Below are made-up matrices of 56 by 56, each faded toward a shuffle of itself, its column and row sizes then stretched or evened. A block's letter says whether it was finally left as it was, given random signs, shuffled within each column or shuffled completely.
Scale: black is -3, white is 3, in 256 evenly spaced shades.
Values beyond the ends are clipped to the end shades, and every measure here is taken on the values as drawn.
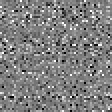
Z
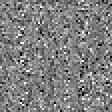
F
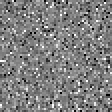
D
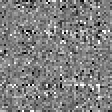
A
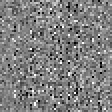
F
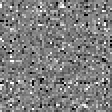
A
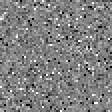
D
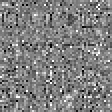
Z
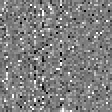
F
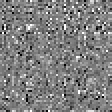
Z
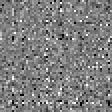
A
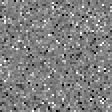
D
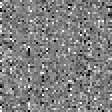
F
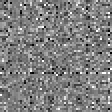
Z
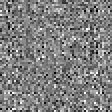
Z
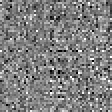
Z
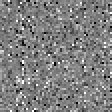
F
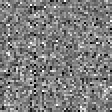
A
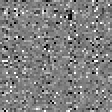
Z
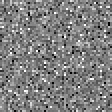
D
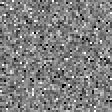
D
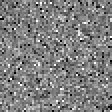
D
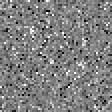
D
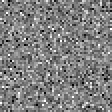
D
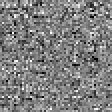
Z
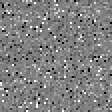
D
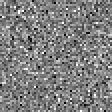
D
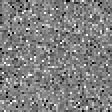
D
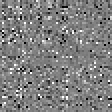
Z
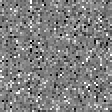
F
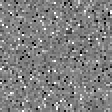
D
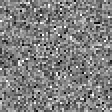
D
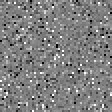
D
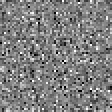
Z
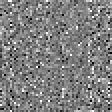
F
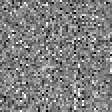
F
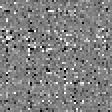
A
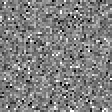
D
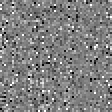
F
